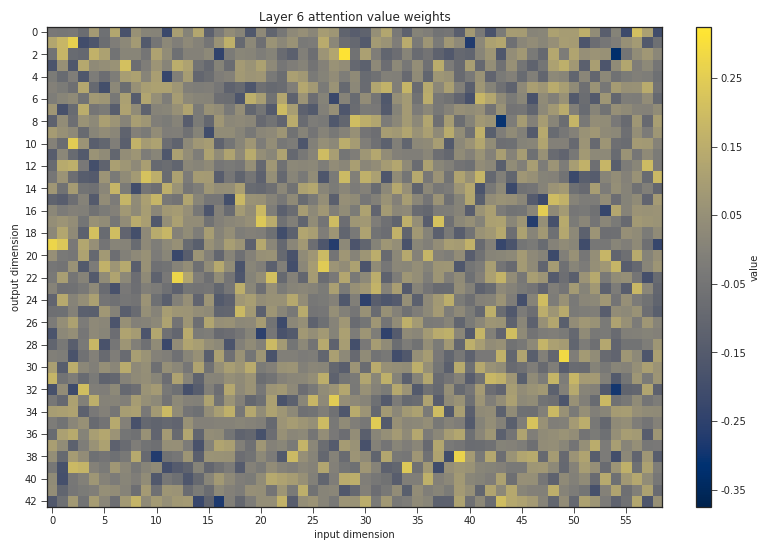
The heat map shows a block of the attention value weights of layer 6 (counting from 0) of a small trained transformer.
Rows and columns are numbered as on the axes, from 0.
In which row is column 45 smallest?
24
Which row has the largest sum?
34
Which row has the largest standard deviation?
19
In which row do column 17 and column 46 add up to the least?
15
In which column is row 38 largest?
39
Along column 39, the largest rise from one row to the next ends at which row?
38
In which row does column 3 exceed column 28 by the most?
7
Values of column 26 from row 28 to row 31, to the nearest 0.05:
0.15 -0.1 0 0.15
